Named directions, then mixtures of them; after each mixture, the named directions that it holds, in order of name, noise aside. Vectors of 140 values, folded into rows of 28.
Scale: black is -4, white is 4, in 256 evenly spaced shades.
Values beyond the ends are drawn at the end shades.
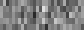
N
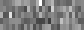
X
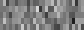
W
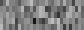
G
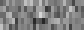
G, X.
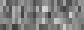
N.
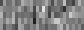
G, N.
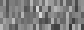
G, W, X.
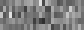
G, X.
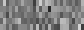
N, W, X.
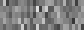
N, W.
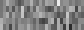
G, N, W.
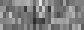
G, N, X.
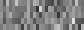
W.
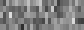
W, X.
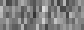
N.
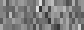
W, X.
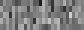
G, N, X.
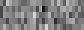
N.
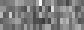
X.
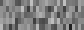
G, W.
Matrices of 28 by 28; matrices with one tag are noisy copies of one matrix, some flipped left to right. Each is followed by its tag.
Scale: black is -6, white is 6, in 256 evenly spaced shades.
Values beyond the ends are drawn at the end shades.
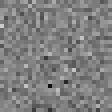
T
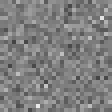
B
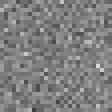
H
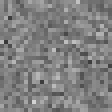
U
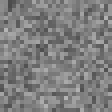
U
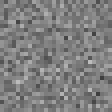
H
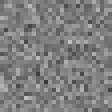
B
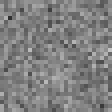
U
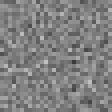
H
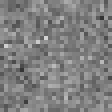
U
